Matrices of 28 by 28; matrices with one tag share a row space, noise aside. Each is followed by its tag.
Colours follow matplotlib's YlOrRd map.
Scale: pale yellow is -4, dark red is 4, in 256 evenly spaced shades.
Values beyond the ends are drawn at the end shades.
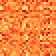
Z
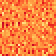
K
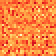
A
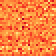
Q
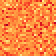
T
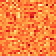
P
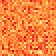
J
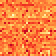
Z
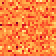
Q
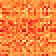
Z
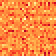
Z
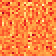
K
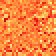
T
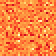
P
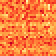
Z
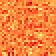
J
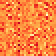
P
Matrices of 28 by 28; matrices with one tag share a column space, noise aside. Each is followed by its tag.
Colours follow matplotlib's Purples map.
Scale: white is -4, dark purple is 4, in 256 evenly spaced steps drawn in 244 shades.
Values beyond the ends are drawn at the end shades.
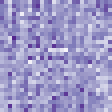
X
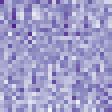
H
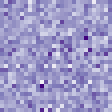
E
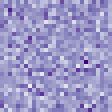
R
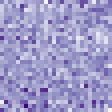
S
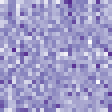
E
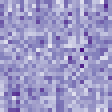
X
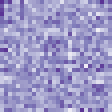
E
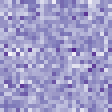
E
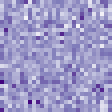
H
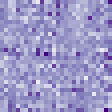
E
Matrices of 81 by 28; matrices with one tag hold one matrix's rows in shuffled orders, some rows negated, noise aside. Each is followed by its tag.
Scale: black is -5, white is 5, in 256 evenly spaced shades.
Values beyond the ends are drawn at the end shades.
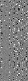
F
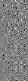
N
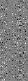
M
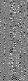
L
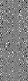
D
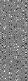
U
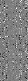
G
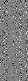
G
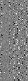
F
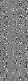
G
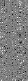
M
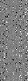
G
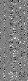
L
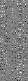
M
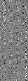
U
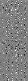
N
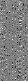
M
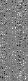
M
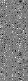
M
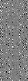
D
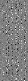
N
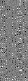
M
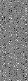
U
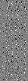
N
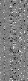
L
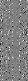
D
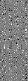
U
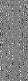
D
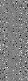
G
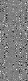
G
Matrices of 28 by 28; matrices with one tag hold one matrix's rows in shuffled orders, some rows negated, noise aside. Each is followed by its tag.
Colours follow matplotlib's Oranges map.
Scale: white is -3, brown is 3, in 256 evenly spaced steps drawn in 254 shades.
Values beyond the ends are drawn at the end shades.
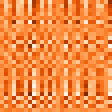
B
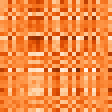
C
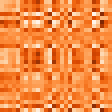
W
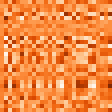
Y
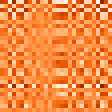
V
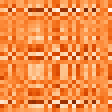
C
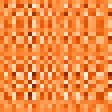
B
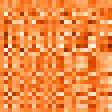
Y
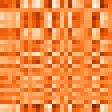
W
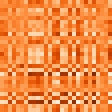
C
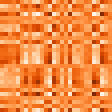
W
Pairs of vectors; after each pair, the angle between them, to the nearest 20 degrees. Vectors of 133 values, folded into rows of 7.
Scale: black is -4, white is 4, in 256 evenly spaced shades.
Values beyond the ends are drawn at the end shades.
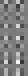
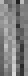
100 degrees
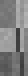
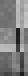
20 degrees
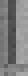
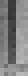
20 degrees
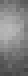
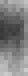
160 degrees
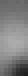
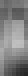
20 degrees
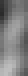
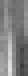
60 degrees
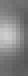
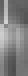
40 degrees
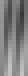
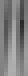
40 degrees
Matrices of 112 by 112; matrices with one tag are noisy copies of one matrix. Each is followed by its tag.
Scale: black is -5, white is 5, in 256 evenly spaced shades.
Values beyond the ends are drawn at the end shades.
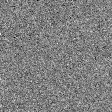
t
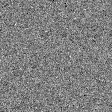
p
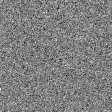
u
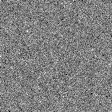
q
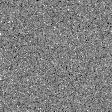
t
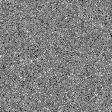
q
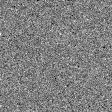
t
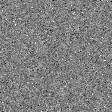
p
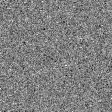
u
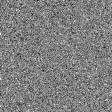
t
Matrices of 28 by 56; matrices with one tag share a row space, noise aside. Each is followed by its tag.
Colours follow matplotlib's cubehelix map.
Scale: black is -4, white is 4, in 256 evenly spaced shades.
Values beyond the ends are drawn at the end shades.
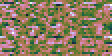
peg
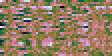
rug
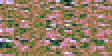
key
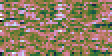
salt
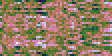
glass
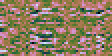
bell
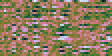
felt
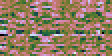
bell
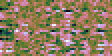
key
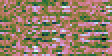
felt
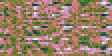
felt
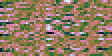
key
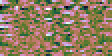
key
